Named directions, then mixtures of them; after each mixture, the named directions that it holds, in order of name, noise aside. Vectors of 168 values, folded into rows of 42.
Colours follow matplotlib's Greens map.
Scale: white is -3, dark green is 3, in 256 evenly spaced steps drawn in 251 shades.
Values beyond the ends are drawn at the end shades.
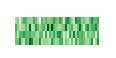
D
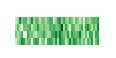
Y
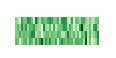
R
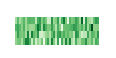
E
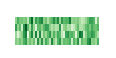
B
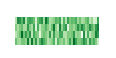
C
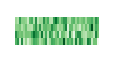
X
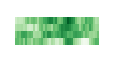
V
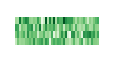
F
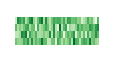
B, C.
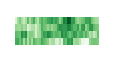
V.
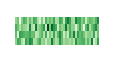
D.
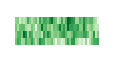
V, X, Y.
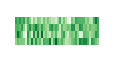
B, V.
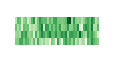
B, R, V.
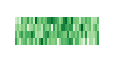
R, V.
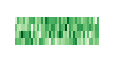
C, D, V.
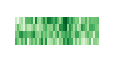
R, V, X.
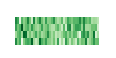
X, Y.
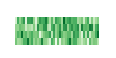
C, E, V.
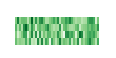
B.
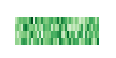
B, R, Y.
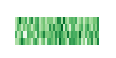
Y.
